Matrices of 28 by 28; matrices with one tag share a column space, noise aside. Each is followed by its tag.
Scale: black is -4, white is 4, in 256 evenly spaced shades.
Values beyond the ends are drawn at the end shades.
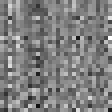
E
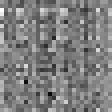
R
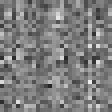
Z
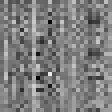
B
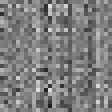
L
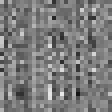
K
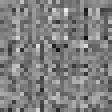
R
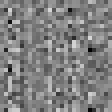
R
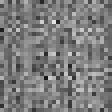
B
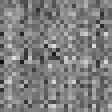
Z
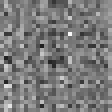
Z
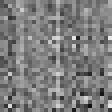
E
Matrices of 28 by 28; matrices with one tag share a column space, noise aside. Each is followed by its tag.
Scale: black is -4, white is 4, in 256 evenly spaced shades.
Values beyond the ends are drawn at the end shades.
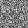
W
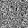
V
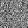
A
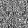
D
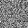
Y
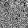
A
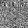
A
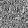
W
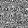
V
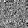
Y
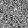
W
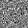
V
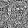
V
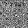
A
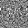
V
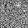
A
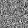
Y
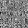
D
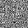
V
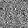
V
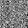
D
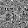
V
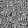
D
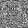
V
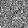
W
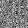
Y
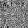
A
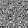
W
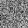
W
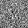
W
